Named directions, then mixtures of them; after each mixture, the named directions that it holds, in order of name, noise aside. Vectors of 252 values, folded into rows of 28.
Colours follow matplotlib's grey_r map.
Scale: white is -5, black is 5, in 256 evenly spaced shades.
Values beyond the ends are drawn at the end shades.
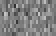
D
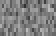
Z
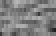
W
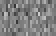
D.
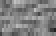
W.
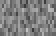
Z.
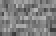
D, W.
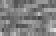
W.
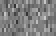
D.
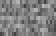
W, Z.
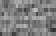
D, W.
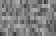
W, Z.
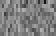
D, Z.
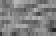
W.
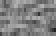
W.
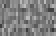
W, Z.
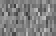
D, Z.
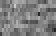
D, W.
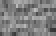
D, W.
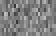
D.
